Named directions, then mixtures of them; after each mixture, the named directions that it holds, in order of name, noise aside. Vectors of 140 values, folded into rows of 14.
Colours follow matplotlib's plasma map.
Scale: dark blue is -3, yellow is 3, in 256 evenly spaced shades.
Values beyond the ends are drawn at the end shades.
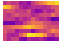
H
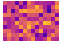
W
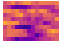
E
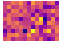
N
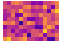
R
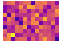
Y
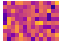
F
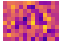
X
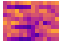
E.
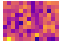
F, H, R.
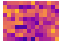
E, Y.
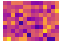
R.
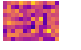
E, N.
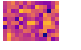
R, W, X.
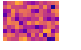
F, N, R.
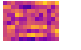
E, H.
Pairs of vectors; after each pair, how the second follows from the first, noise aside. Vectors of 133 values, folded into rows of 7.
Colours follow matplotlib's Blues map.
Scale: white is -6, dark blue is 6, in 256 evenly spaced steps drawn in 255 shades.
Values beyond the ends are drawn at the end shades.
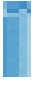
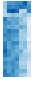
scaled up.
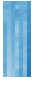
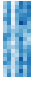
wrapped around, negated, scaled up.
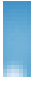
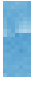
wrapped around, shrunk.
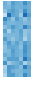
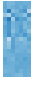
reversed, partly zeroed.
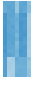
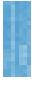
wrapped around, shrunk.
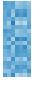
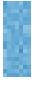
wrapped around, shrunk.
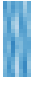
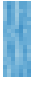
reversed, shrunk.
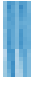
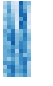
reversed, scaled up.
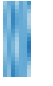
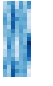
scaled up.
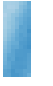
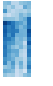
wrapped around, negated, scaled up.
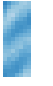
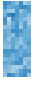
sign-scrambled.
